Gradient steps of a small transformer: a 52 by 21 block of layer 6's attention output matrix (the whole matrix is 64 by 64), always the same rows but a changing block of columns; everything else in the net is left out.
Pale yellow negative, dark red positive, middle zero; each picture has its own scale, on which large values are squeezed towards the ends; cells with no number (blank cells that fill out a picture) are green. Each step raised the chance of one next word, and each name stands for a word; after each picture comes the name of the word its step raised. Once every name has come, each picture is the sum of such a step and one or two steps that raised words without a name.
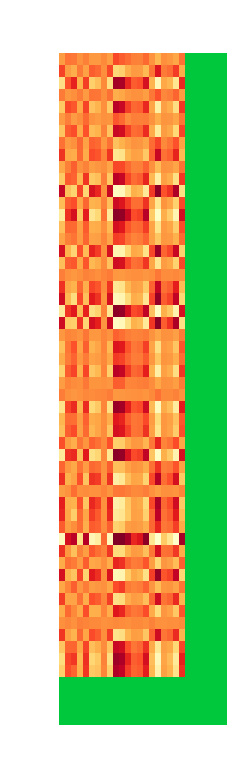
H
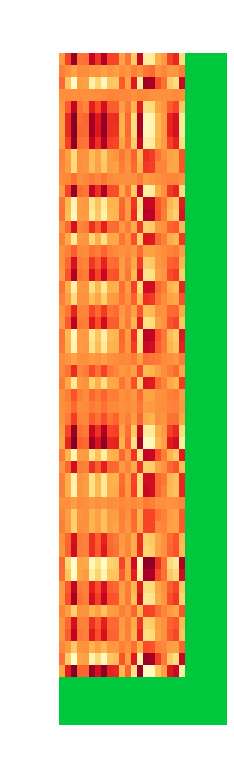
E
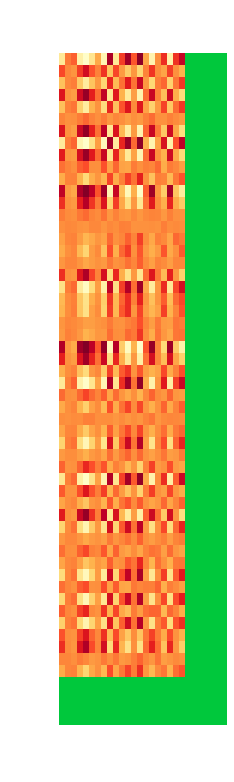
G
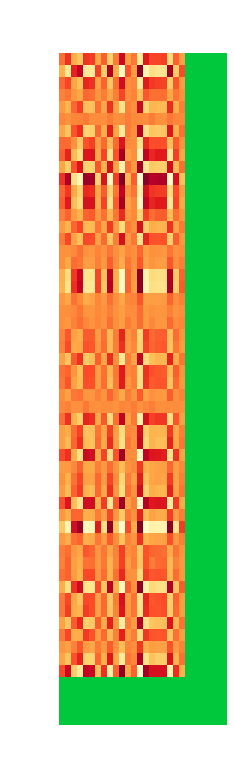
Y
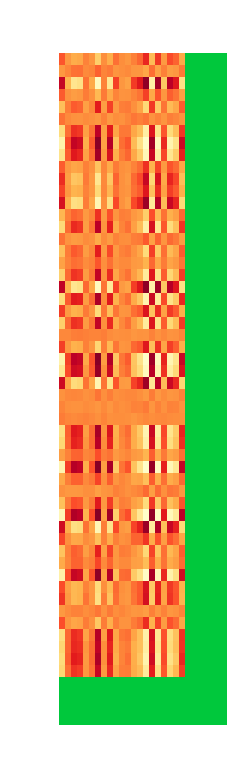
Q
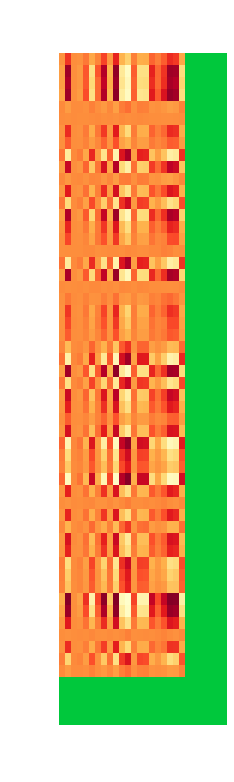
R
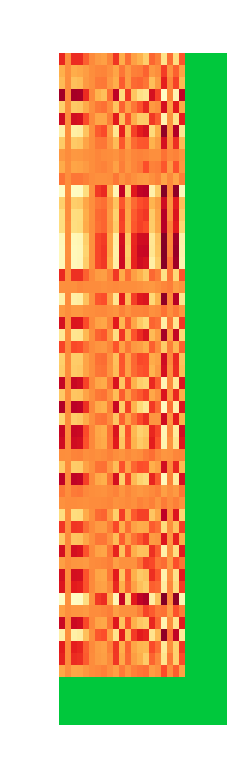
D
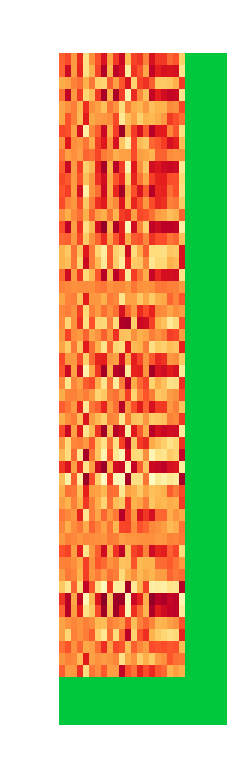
R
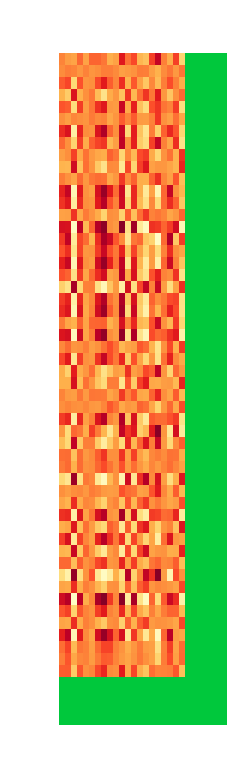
D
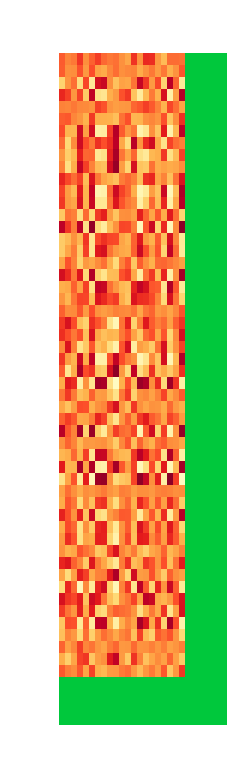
G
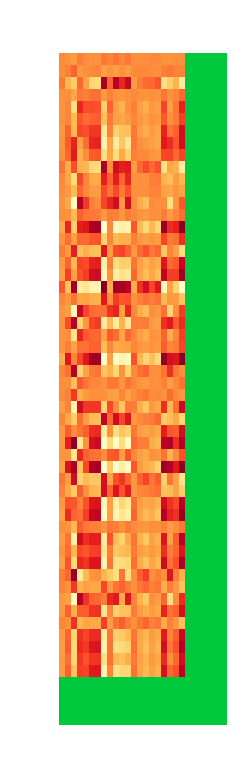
Q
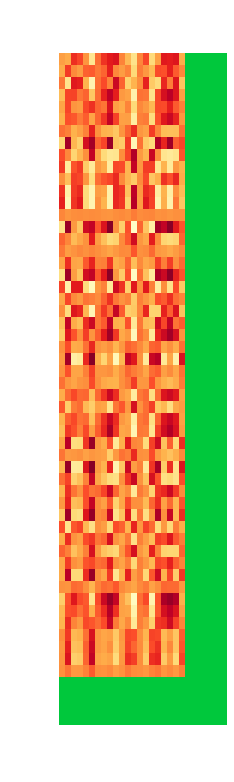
Q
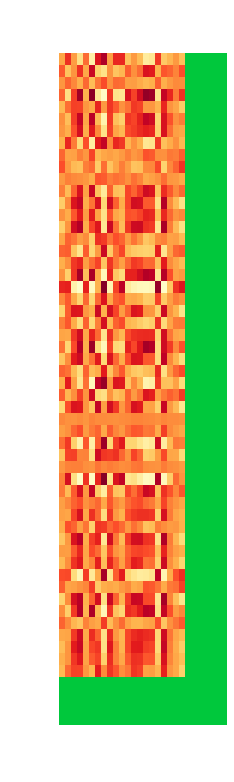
G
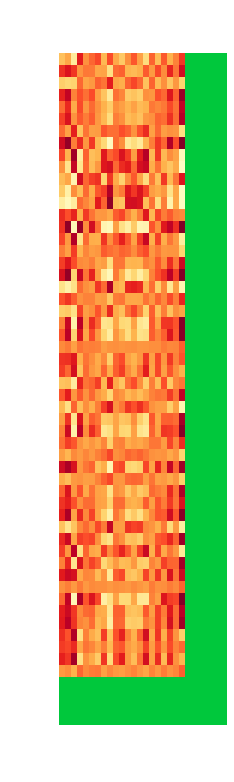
Q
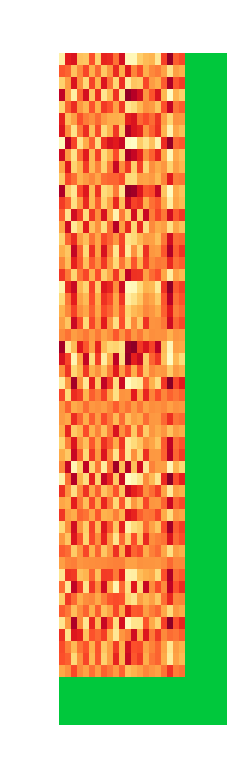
G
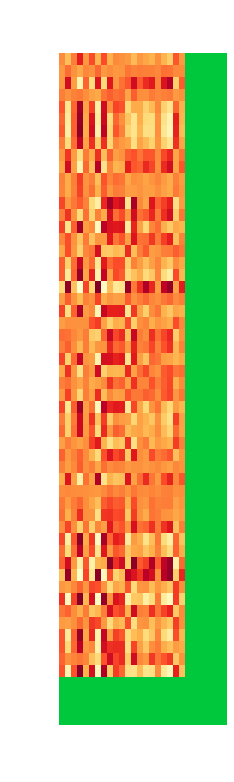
E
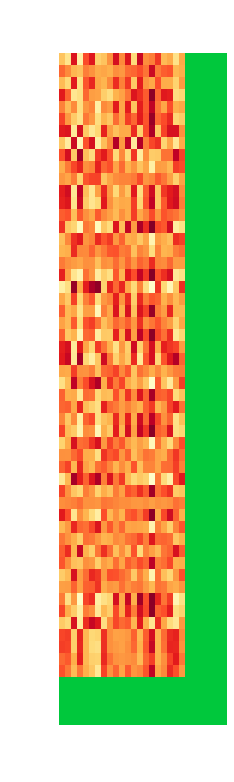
G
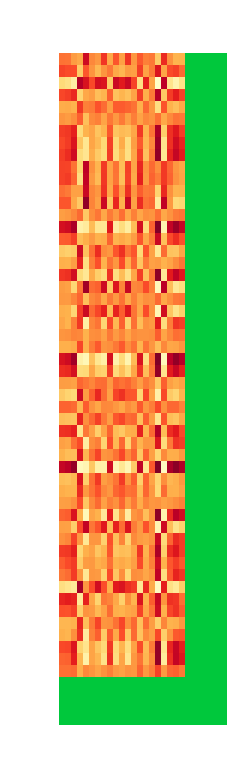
Q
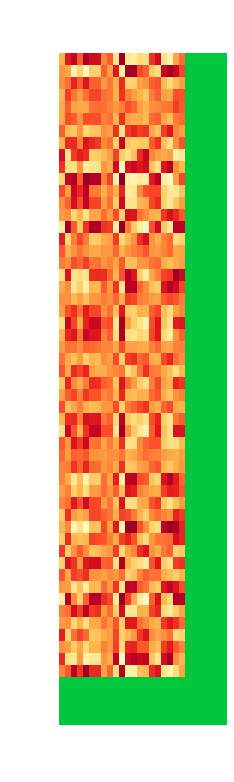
Y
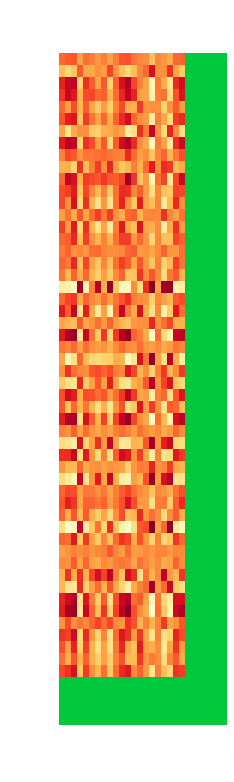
Y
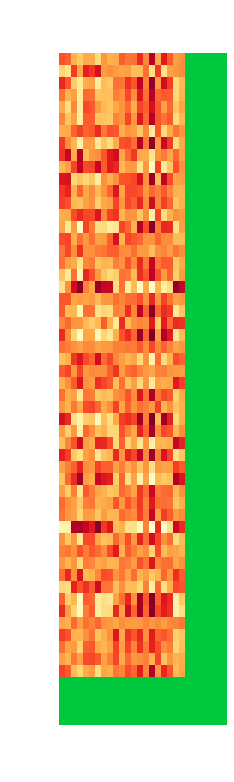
Y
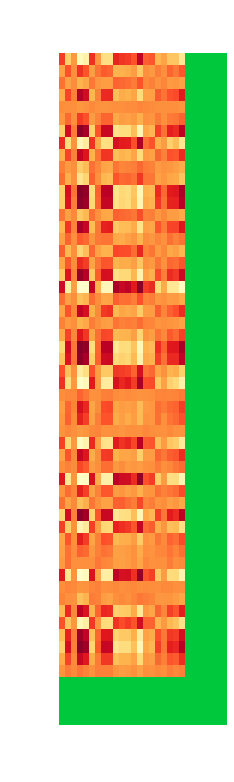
G
